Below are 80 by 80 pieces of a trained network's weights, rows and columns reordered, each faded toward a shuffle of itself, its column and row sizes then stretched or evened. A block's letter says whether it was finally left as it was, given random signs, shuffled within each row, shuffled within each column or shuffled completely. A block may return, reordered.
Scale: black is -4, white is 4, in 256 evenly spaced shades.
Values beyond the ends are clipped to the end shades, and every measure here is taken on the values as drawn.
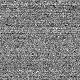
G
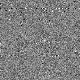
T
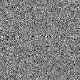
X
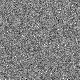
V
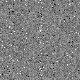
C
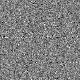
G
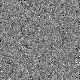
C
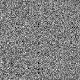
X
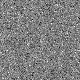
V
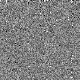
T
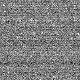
X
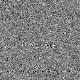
G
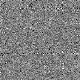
X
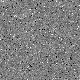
V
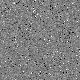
V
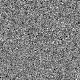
G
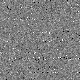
G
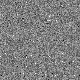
G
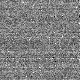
X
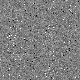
C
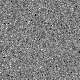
V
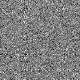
T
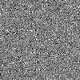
G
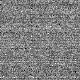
X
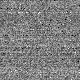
G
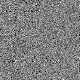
T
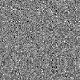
X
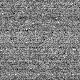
G
